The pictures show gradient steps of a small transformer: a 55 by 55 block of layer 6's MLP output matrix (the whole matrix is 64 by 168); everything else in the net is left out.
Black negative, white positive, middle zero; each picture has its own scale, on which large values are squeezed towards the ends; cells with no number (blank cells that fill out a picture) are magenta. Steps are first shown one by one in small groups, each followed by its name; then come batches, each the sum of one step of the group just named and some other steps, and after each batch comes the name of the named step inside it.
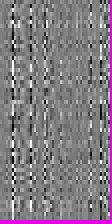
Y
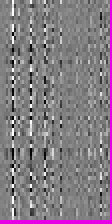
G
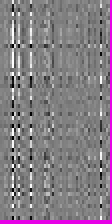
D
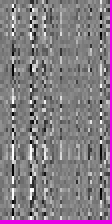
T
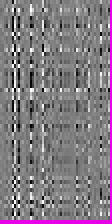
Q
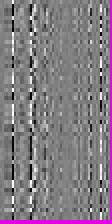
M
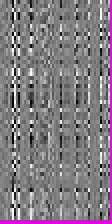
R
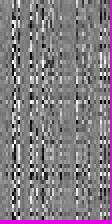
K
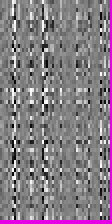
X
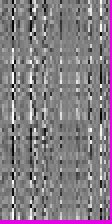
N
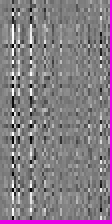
D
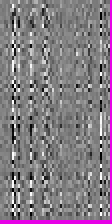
Y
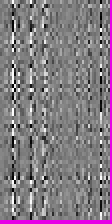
M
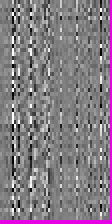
M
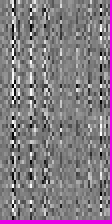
N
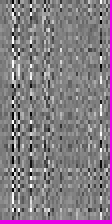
N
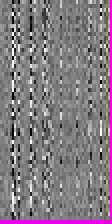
Y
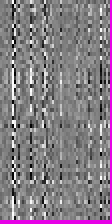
N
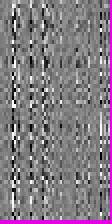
X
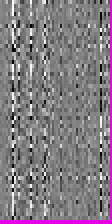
G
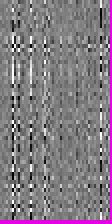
R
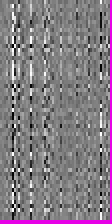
R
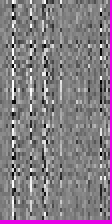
X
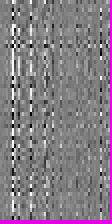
D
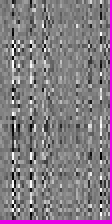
Y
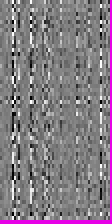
T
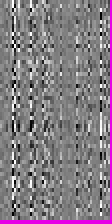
T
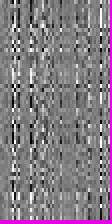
R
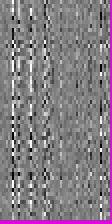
Y
